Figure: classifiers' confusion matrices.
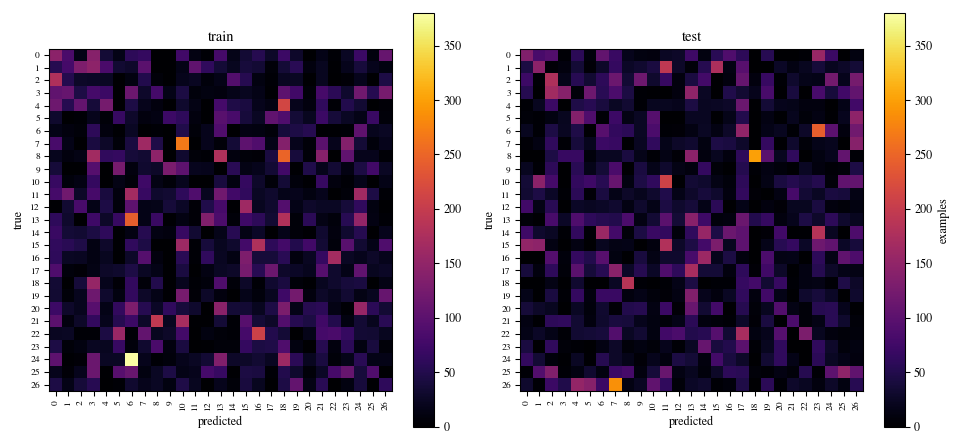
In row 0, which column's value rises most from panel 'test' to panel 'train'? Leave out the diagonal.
3
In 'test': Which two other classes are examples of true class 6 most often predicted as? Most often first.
23, 17
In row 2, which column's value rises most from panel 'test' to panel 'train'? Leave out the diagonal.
0
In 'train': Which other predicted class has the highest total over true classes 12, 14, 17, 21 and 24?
6
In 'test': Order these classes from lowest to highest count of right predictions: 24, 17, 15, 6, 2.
24, 17, 6, 15, 2
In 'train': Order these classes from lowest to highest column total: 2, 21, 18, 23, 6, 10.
2, 23, 21, 10, 6, 18
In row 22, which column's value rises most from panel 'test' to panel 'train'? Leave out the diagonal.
16
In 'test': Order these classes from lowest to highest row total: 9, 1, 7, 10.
9, 7, 1, 10
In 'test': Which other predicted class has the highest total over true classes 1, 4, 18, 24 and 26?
7
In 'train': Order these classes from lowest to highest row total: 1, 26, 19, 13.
26, 19, 1, 13
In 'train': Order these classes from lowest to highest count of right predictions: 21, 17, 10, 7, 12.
10, 12, 21, 17, 7
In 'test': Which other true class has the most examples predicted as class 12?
22
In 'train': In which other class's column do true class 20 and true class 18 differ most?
24
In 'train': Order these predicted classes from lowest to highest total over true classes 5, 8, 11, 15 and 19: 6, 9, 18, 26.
9, 26, 6, 18
